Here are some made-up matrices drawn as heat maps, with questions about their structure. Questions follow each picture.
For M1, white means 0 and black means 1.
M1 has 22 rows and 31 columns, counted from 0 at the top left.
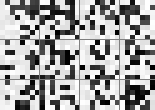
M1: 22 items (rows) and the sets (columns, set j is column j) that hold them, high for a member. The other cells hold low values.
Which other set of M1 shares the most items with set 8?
25
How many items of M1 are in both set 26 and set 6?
7
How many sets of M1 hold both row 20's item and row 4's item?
7
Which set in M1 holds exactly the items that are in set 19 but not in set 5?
1
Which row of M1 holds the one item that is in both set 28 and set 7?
18
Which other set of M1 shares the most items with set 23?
14
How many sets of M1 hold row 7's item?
7
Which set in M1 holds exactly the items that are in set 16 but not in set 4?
0
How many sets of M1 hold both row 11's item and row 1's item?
8
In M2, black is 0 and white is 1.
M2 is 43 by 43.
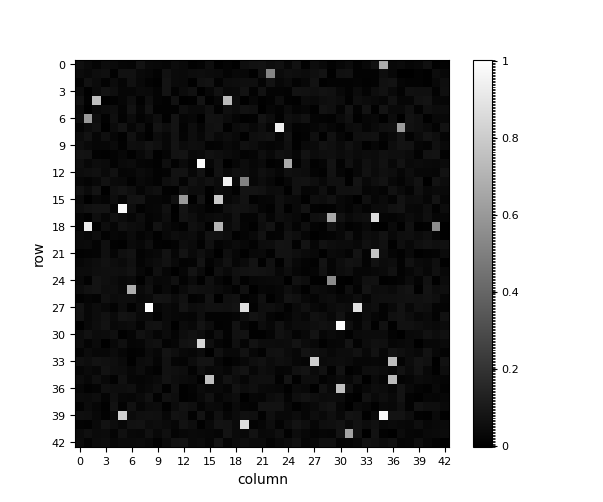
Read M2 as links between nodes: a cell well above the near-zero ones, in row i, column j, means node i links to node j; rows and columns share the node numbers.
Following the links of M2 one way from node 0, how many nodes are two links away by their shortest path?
2
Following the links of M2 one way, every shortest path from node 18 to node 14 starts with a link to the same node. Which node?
node 41
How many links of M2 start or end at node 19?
3
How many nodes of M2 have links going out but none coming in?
11
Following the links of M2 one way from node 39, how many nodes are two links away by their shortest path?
2
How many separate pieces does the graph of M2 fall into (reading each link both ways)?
10
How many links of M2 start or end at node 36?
3
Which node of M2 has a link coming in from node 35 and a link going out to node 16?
node 15
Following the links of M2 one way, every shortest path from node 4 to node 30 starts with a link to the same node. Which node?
node 17
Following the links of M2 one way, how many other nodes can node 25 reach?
3
